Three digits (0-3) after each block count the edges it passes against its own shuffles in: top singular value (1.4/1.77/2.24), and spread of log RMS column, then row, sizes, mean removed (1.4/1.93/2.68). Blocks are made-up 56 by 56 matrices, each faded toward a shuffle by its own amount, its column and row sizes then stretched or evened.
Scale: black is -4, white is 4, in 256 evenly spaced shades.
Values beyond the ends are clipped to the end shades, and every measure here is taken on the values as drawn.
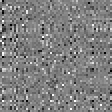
3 2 1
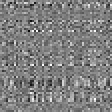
3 2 3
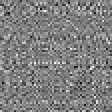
3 0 2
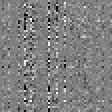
2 3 1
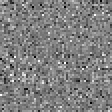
1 0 1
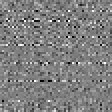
3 0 3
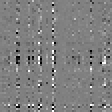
3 3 2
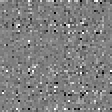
1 2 2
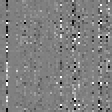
2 3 1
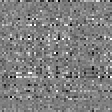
2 1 3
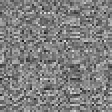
3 0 2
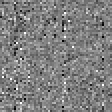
0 2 0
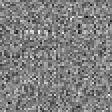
2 0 1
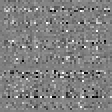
2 1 3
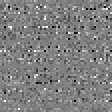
0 1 3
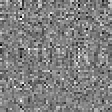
2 2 2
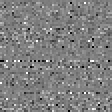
1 1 3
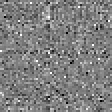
2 0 1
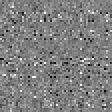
2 1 2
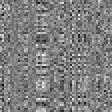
3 3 1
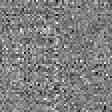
2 1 0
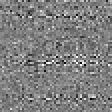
3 1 3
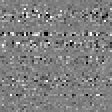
2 1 3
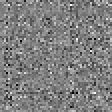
1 2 2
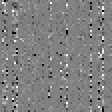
1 3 0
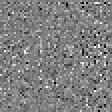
1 2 1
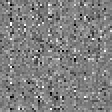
2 2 1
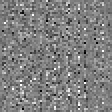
1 3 0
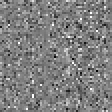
1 2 0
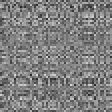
3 1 3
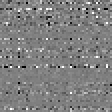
1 1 3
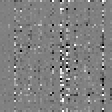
2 3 2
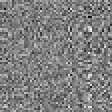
3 2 1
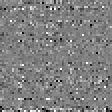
1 1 3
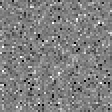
0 1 0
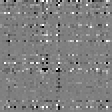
2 2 3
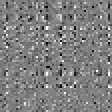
3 2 2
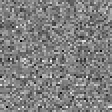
2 0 2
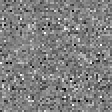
0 0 2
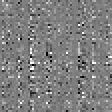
2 3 2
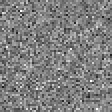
1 0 0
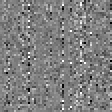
1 3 0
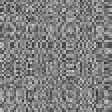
3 2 1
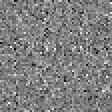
0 1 1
